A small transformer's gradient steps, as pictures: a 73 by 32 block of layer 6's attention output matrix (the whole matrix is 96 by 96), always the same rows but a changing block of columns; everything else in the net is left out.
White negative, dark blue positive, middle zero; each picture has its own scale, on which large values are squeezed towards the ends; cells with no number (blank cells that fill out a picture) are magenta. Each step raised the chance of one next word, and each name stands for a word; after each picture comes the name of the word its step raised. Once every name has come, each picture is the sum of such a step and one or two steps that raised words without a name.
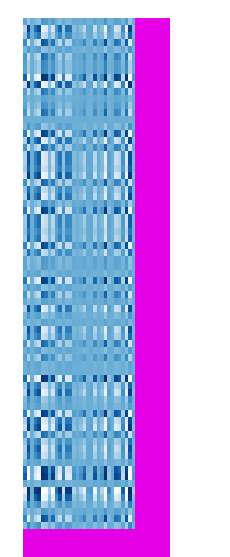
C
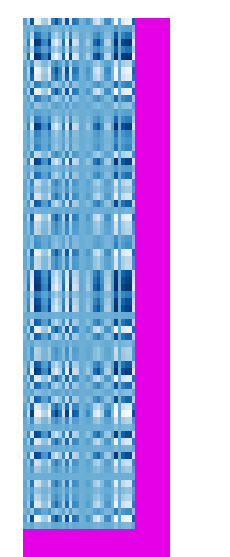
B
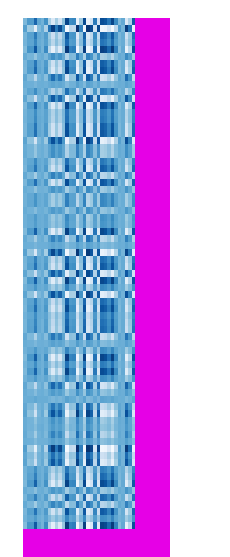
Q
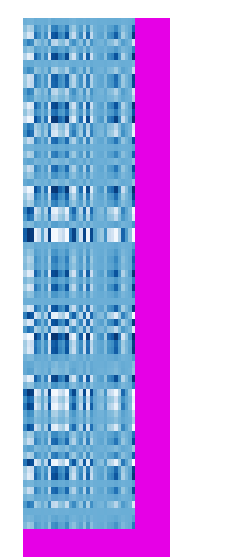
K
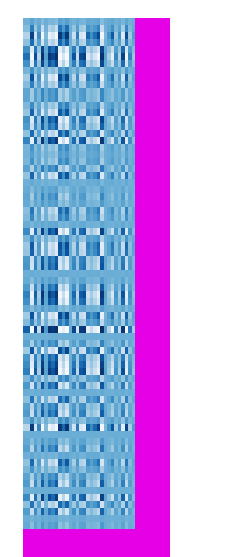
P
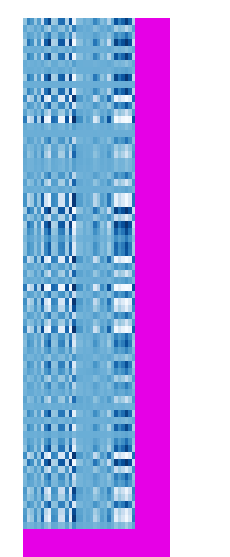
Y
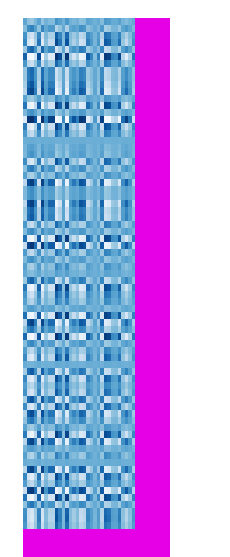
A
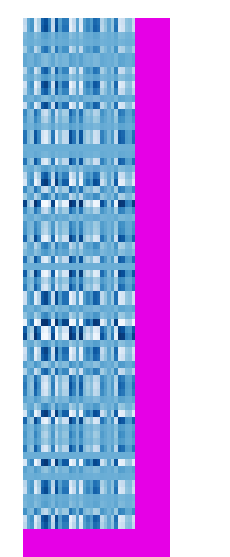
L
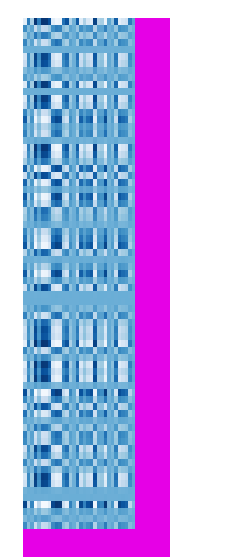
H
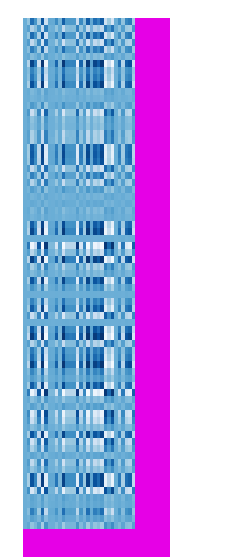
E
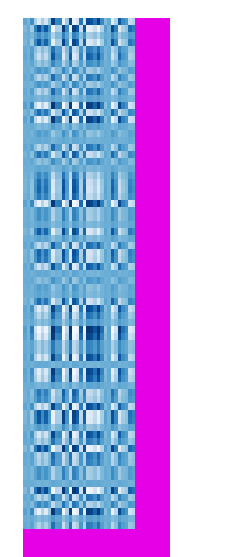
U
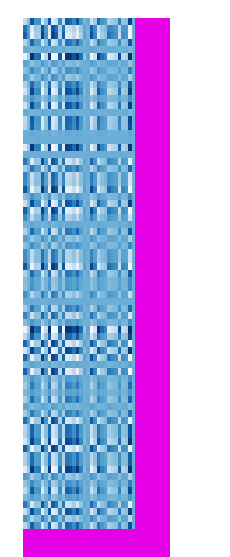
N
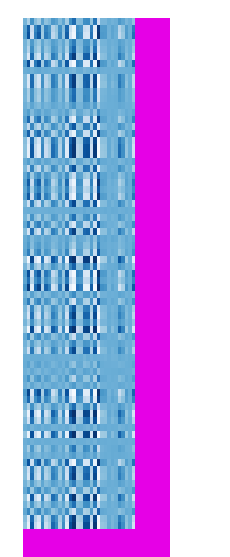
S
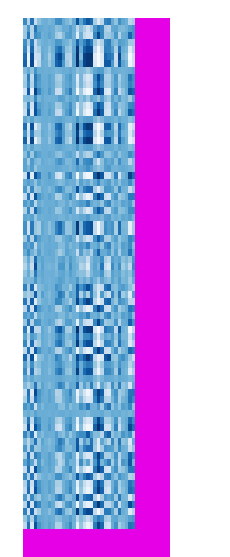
P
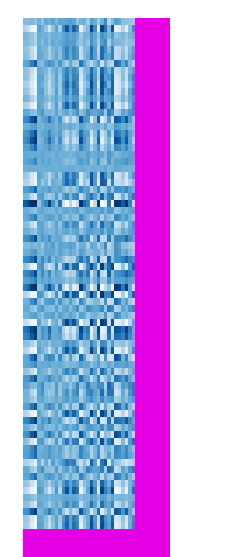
L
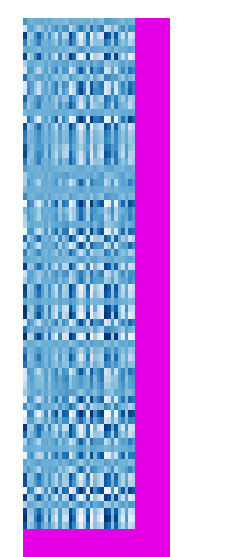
A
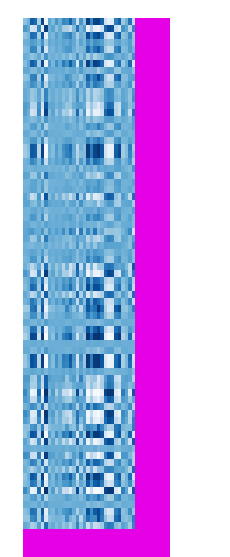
E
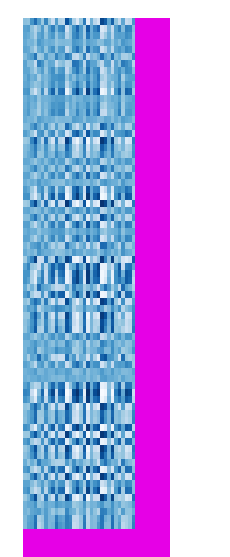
S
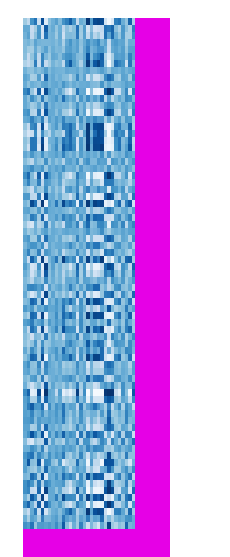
S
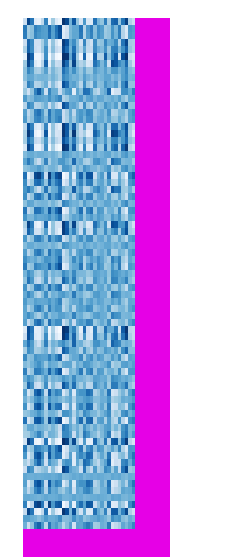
N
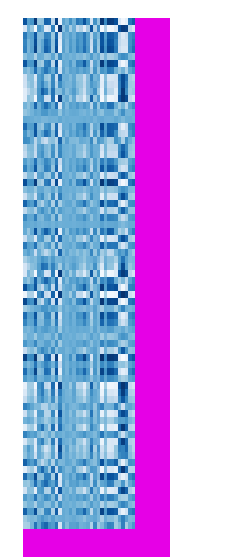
Q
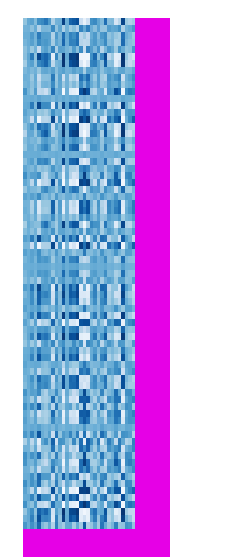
A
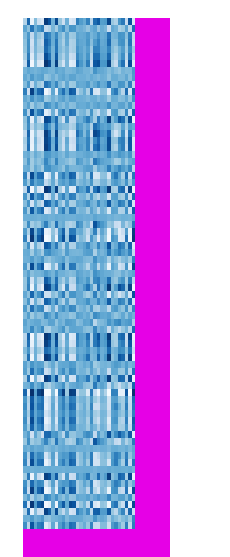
K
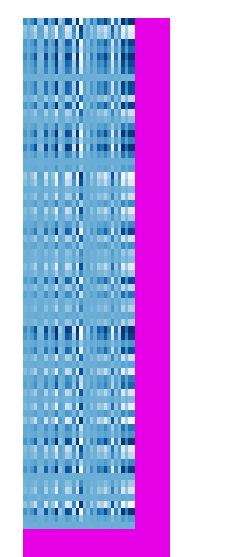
N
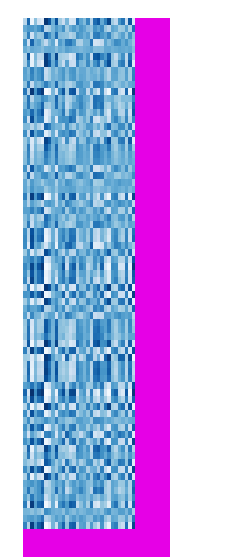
H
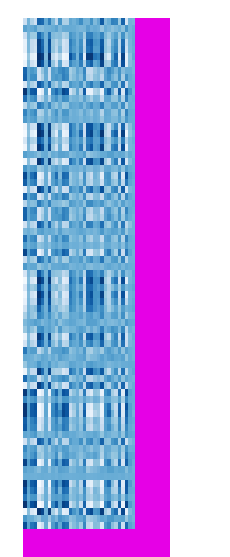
B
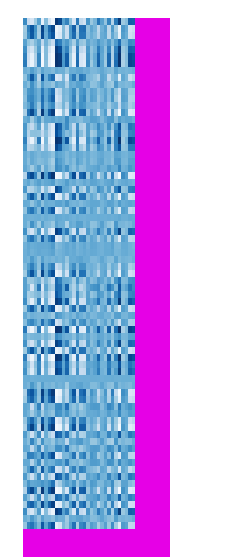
P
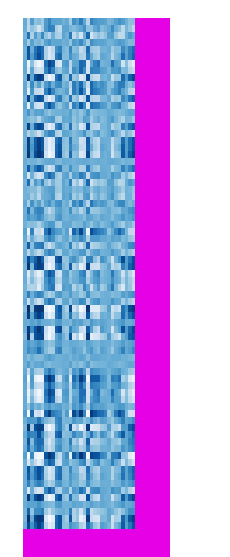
S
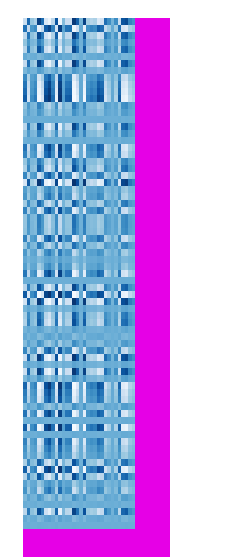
Q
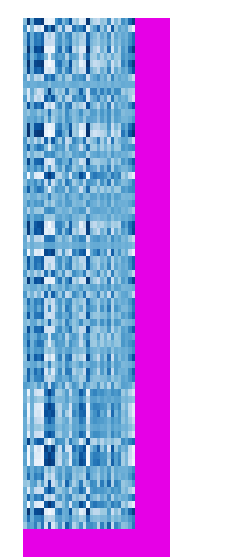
Q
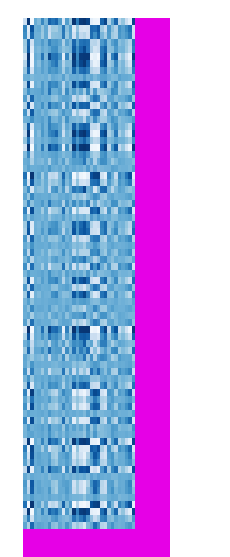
N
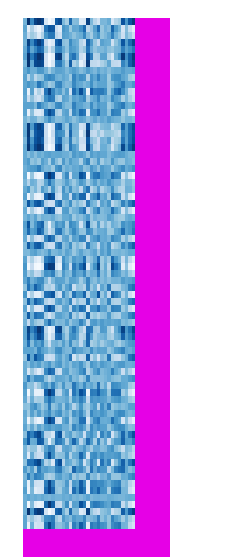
N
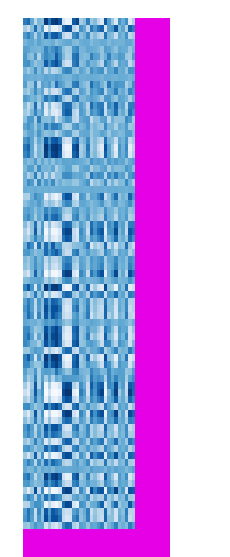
H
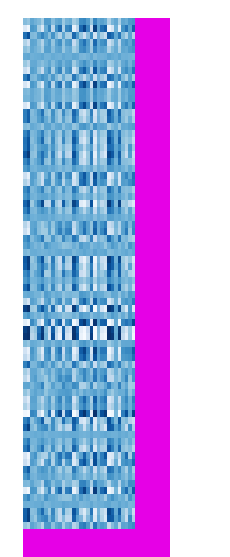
L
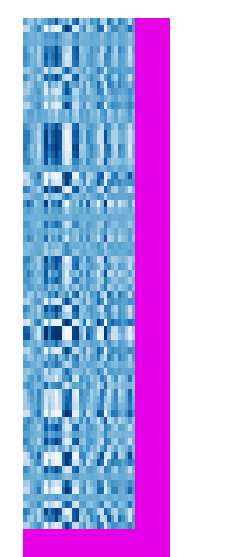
L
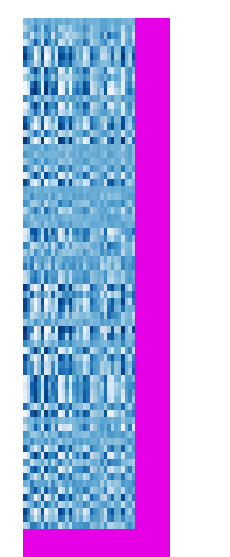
P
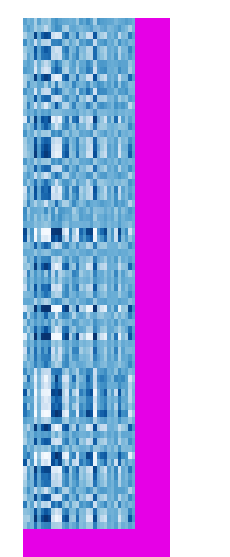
K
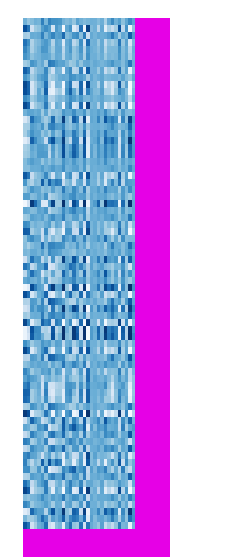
L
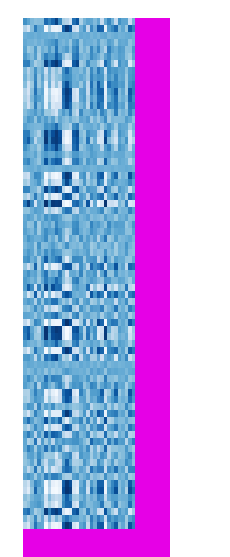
L
